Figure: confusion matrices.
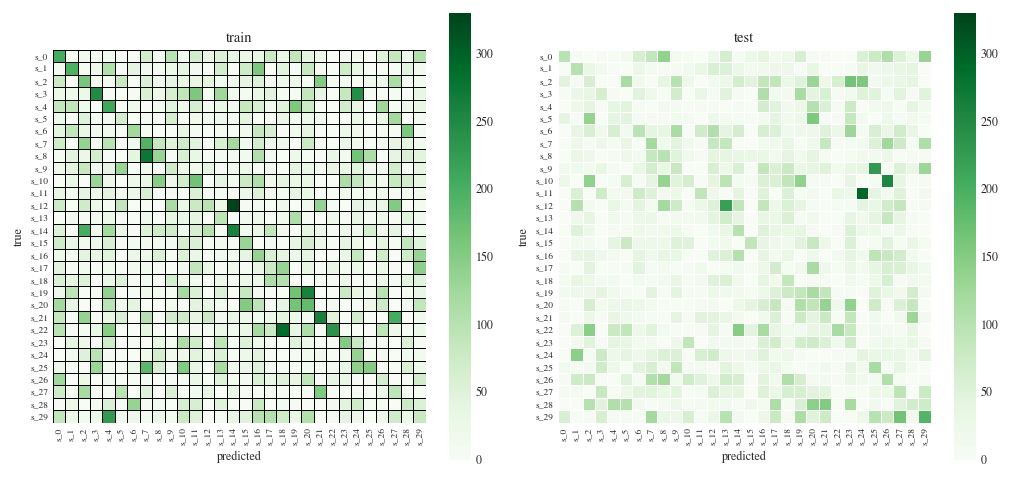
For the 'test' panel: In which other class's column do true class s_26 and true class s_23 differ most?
s_8
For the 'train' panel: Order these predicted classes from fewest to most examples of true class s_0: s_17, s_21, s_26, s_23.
s_23, s_21, s_26, s_17
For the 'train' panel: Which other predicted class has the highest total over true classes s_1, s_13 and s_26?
s_16
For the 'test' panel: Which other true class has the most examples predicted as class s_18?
s_26
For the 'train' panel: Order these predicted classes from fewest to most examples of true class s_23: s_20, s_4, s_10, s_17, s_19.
s_17, s_20, s_19, s_4, s_10
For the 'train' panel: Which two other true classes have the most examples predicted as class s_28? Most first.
s_6, s_15
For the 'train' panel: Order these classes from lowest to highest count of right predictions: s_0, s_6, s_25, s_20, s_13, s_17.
s_17, s_13, s_6, s_25, s_20, s_0
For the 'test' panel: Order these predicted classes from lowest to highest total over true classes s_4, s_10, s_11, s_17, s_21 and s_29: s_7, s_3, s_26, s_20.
s_3, s_7, s_20, s_26
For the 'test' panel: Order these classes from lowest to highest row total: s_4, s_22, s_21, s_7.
s_4, s_21, s_7, s_22
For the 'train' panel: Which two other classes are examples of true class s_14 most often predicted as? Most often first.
s_2, s_4
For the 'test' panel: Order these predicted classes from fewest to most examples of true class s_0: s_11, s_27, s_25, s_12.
s_11, s_12, s_27, s_25
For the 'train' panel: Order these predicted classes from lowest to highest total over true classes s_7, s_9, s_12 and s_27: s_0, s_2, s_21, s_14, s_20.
s_20, s_0, s_21, s_2, s_14
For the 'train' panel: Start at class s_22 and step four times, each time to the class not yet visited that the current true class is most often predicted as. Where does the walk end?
s_4
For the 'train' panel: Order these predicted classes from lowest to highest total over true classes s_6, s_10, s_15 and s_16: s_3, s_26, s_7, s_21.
s_21, s_7, s_26, s_3
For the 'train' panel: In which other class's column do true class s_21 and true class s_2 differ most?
s_27
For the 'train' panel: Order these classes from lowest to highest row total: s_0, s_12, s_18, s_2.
s_18, s_2, s_0, s_12
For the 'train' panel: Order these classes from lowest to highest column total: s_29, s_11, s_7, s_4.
s_29, s_7, s_11, s_4
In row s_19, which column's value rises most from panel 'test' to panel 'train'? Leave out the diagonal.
s_20
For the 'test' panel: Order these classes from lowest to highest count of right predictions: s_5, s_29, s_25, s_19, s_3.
s_5, s_3, s_19, s_25, s_29
